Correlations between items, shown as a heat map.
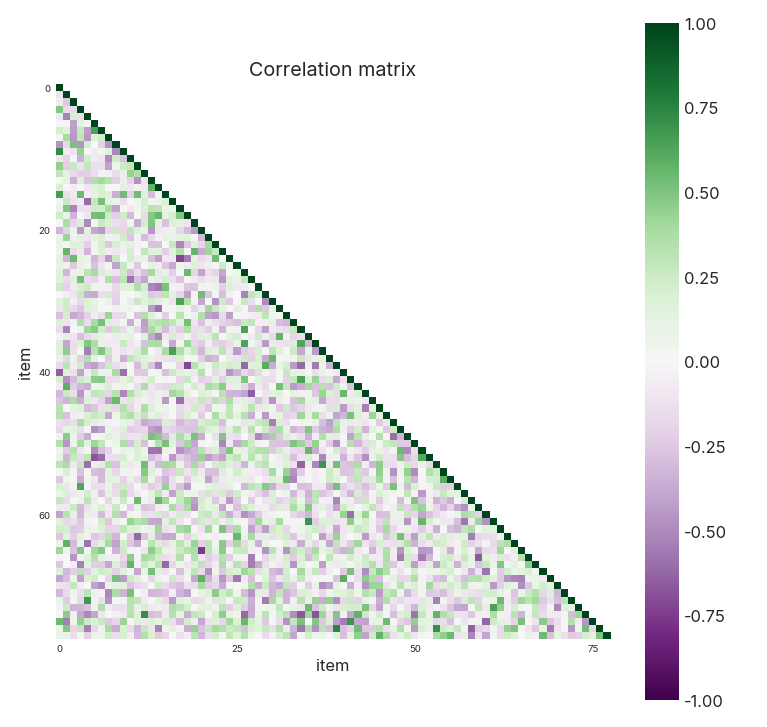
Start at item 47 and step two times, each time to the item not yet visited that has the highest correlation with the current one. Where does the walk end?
3
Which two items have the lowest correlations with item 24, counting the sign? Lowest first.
17, 18
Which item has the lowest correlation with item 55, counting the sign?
33
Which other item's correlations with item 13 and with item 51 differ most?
14
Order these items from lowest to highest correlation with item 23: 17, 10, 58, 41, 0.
41, 58, 0, 10, 17
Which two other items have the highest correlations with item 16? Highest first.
37, 6
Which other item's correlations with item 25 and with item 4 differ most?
64
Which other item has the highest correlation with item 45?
77
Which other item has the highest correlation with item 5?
6
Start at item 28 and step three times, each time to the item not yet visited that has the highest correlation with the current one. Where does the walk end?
9
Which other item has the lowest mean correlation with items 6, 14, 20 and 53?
4
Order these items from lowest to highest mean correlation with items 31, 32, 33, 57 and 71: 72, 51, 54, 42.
51, 54, 72, 42
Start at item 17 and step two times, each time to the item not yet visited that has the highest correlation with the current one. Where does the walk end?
38
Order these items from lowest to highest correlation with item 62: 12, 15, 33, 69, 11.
69, 15, 33, 12, 11
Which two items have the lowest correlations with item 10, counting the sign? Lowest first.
27, 7
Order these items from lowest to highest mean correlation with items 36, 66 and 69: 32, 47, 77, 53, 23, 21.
53, 21, 23, 77, 47, 32
